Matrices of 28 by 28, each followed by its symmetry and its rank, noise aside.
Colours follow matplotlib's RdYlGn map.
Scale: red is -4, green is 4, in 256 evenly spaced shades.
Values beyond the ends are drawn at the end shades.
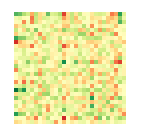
no symmetry, rank four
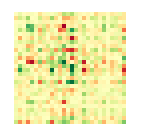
no symmetry, rank three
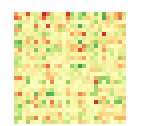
no symmetry, rank three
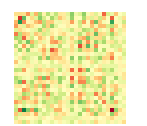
symmetric, rank four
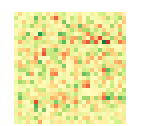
no symmetry, rank five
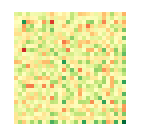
symmetric, rank three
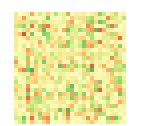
no symmetry, rank three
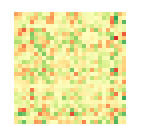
symmetric, rank three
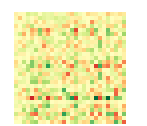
no symmetry, rank three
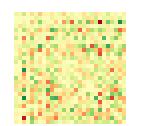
antisymmetric, rank four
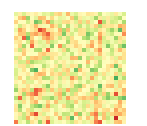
no symmetry, rank five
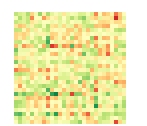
no symmetry, rank five
